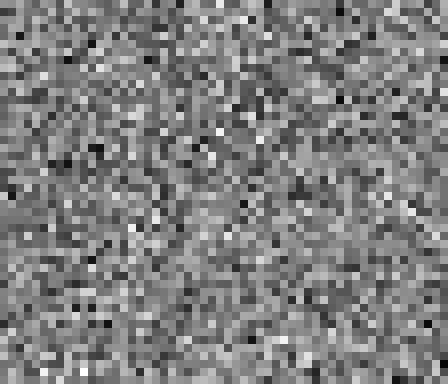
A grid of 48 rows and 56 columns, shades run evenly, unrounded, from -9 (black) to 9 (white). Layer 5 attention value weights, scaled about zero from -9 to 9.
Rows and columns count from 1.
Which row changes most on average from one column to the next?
12
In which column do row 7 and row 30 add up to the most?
29
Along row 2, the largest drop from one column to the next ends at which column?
51
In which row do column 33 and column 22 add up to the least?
9
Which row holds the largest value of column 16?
37
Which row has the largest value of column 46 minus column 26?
10
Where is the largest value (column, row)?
11, 47
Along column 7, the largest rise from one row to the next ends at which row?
45
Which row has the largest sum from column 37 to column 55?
35
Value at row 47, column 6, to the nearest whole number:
8
